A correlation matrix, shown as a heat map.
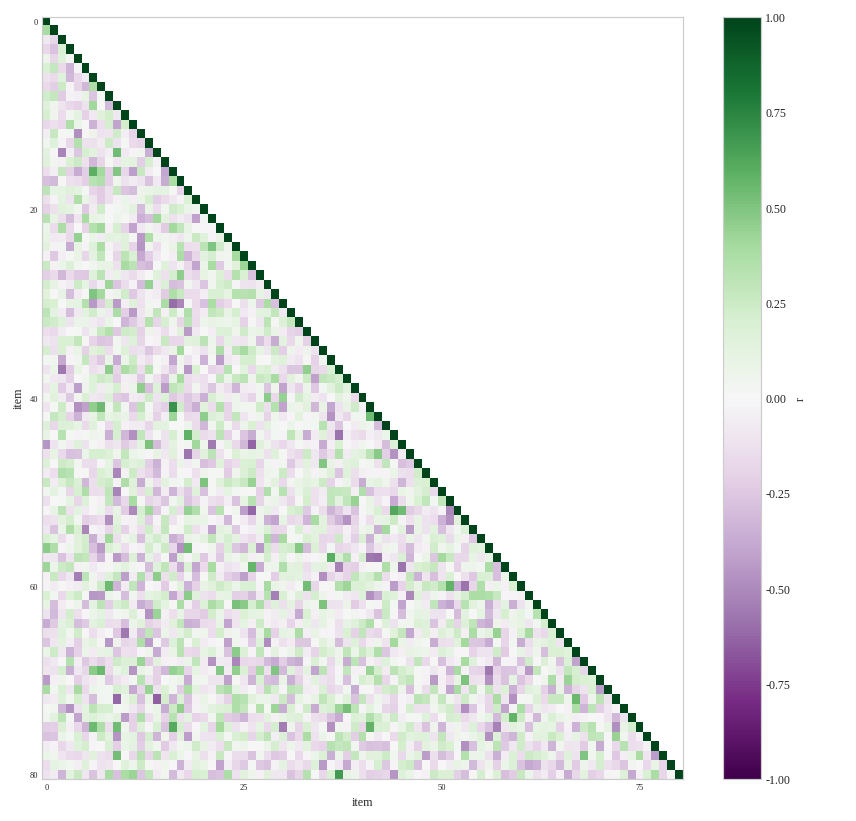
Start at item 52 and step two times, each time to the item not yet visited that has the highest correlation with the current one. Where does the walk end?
18
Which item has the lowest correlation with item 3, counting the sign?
73
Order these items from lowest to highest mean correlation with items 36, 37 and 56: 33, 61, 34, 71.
34, 71, 33, 61
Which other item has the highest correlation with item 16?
41
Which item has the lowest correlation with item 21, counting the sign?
45
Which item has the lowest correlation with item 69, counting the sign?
56
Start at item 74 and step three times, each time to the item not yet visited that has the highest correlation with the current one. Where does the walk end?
9
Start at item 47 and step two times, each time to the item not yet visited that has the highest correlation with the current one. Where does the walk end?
62
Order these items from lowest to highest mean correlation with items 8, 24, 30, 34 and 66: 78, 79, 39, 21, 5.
39, 78, 79, 5, 21
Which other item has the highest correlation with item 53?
70
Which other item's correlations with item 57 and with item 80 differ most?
10
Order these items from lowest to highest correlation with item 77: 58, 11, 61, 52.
58, 61, 52, 11
